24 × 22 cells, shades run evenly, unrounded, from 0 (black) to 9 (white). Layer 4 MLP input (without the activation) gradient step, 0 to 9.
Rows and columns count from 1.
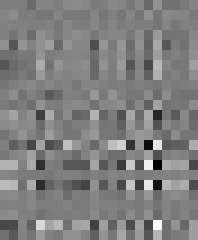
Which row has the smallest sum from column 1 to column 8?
15
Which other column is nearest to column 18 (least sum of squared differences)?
5
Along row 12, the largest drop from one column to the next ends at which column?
18
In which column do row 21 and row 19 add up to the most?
17
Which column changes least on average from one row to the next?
3
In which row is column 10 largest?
23
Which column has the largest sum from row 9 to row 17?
11
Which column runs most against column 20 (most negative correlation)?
8
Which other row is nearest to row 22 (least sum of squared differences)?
2
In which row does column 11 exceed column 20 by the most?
12
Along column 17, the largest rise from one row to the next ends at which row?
16
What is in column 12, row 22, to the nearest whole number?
4
